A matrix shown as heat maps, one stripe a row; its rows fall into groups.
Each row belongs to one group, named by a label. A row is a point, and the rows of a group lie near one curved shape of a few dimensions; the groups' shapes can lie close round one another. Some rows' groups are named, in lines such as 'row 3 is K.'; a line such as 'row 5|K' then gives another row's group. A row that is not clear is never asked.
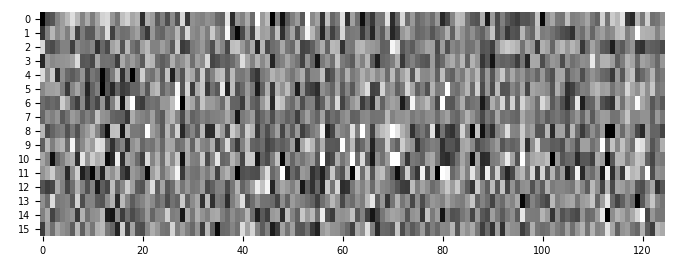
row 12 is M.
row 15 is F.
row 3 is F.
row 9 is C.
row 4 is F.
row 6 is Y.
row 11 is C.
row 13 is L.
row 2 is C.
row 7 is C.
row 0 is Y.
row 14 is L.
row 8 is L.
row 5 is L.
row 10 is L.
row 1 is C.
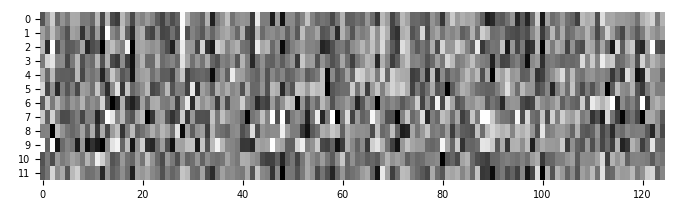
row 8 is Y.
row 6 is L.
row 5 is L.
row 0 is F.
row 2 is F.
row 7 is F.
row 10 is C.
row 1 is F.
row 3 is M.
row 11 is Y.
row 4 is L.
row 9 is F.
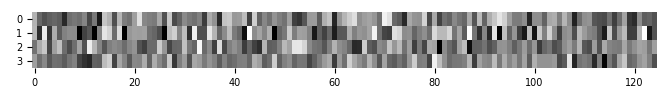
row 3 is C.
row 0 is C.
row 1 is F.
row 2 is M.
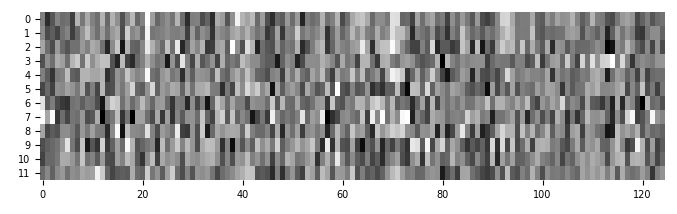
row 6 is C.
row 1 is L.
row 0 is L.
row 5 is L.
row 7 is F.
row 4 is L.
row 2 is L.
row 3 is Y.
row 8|L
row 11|C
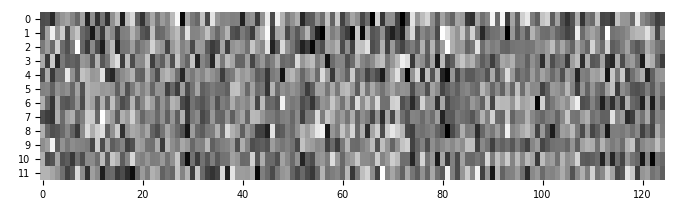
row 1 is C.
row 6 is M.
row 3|L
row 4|L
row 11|L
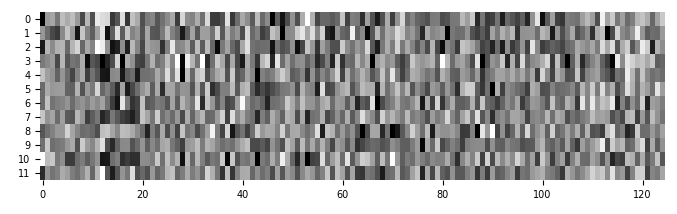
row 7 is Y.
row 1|L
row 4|Y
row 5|F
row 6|L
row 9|L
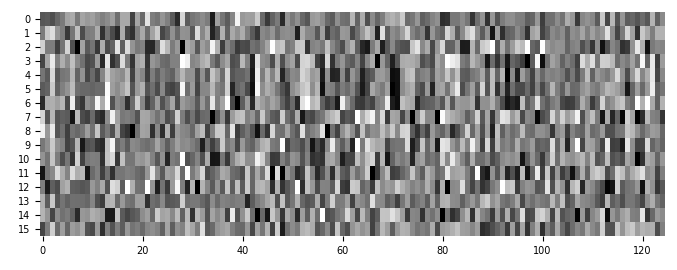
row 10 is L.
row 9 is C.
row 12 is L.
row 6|C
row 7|C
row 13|F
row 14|L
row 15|Y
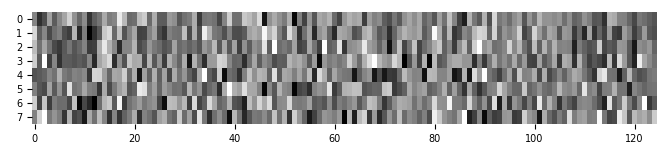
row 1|F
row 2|F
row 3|L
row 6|F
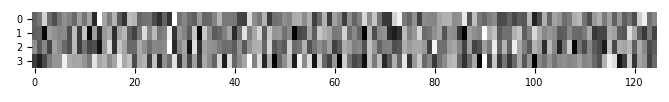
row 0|F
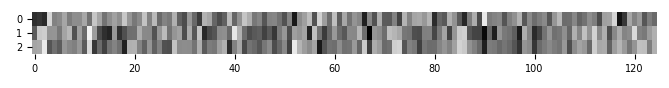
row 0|Y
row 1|F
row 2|F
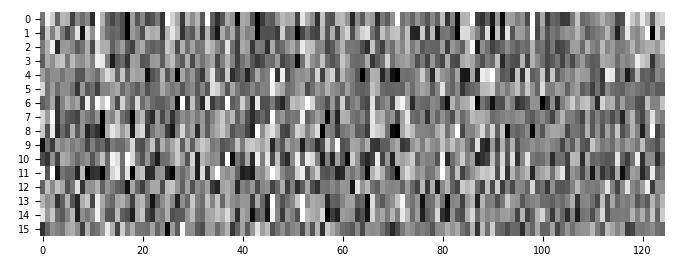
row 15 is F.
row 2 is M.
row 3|C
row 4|F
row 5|F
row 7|F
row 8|F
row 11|F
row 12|C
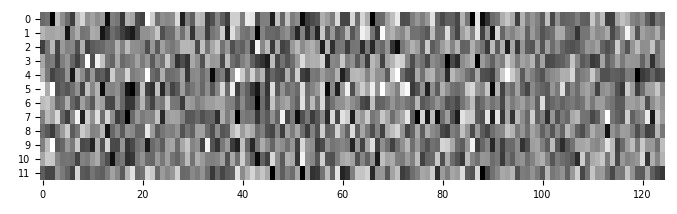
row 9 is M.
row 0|L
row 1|L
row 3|M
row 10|L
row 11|L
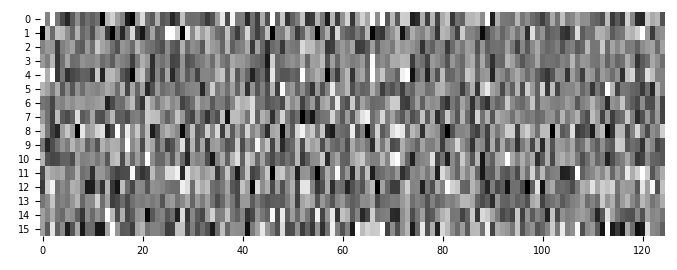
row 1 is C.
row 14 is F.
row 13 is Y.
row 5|F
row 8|L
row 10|L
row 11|C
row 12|M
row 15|C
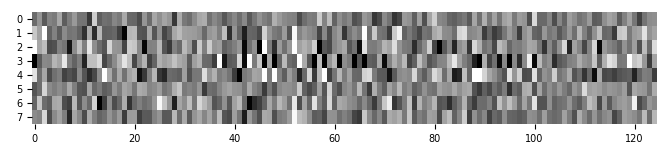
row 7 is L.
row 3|Y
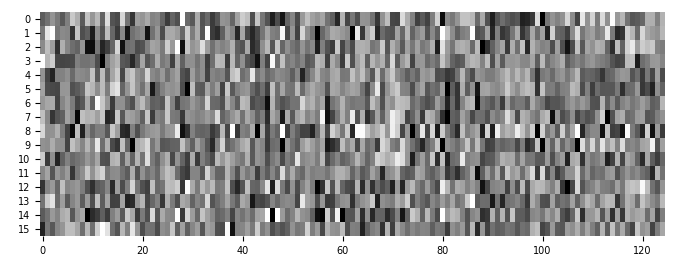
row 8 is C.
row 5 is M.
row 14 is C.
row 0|Y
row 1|M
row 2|Y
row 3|F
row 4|M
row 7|L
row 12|C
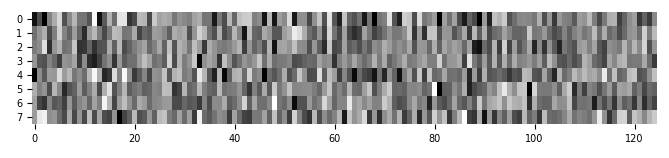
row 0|L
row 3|Y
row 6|M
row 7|M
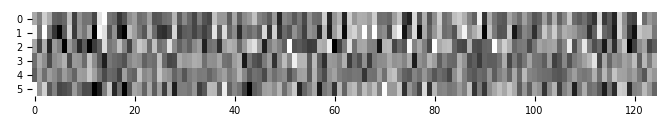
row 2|C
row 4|C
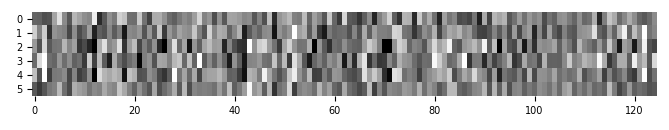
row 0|L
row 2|F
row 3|M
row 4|F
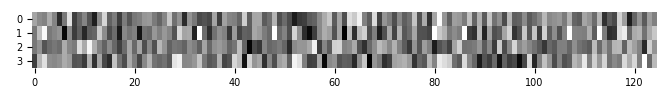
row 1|M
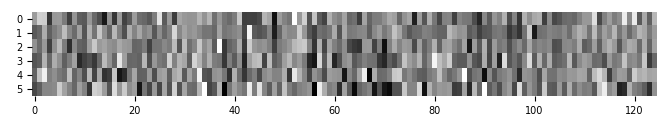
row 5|F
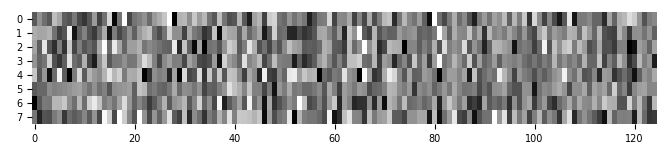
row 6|Y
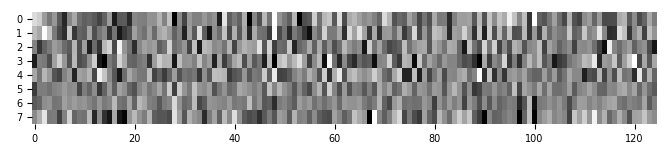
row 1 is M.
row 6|Y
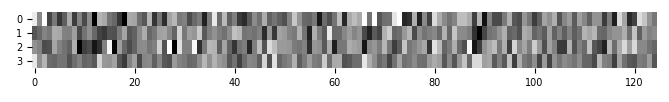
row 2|Y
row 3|F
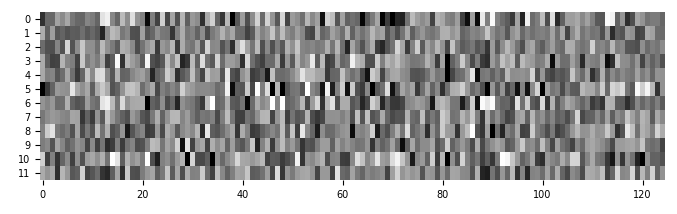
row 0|F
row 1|F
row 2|L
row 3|L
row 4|M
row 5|Y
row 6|F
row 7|C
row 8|M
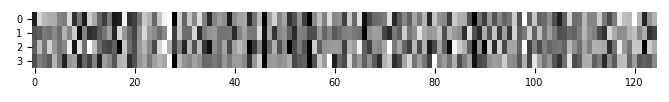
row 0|C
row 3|C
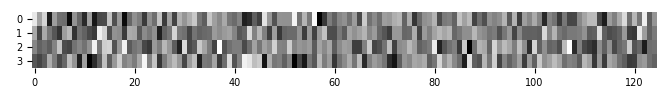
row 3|M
